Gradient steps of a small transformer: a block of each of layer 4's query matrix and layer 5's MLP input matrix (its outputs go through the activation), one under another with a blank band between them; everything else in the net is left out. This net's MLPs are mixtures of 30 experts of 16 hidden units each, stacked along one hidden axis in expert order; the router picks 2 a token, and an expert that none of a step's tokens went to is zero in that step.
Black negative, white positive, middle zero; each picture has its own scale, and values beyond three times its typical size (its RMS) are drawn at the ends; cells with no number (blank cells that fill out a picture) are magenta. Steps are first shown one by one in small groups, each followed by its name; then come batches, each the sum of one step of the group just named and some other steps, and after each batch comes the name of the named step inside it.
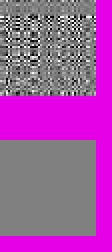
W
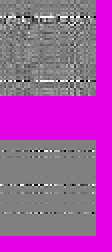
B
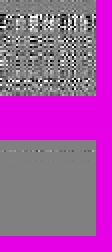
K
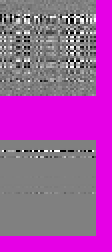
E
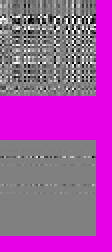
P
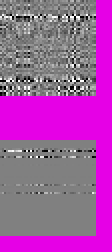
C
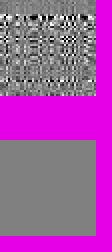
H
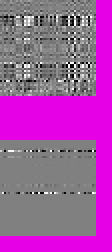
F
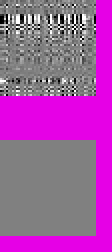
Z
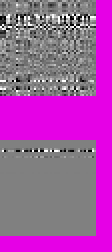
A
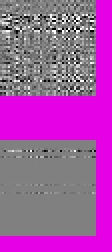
C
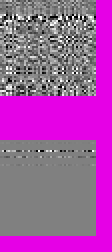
H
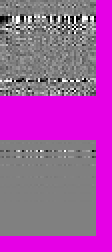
Z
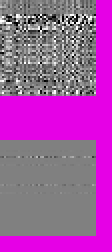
P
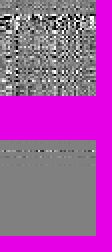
H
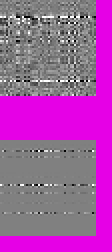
B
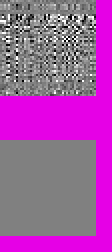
H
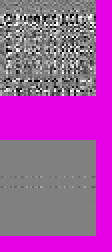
H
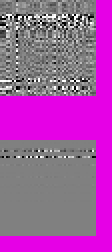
A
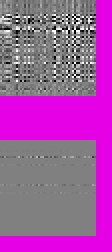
P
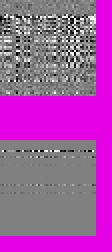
E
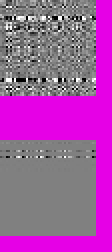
W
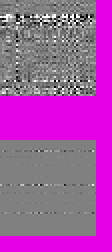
B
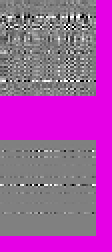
B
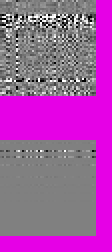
K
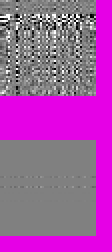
W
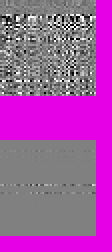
K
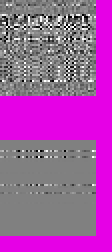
H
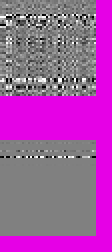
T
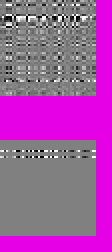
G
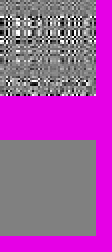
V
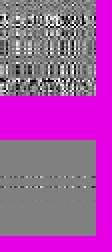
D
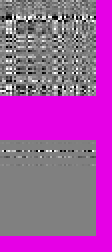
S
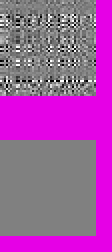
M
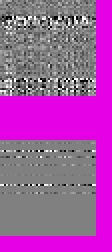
S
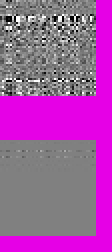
V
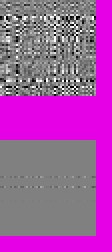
D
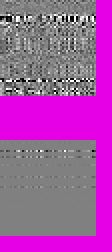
D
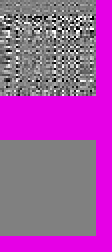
V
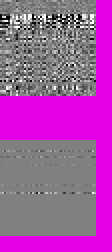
S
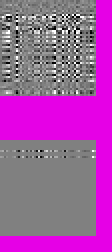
G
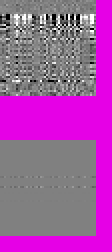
D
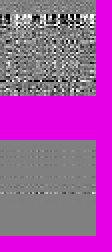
D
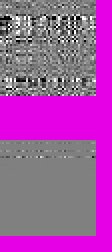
V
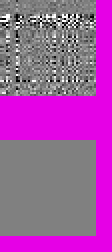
M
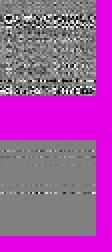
S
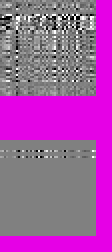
G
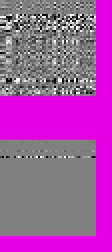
T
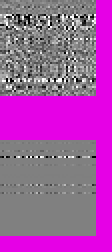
T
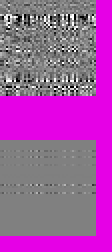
M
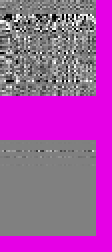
S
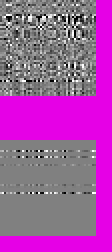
G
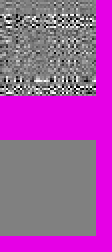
M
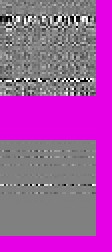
G
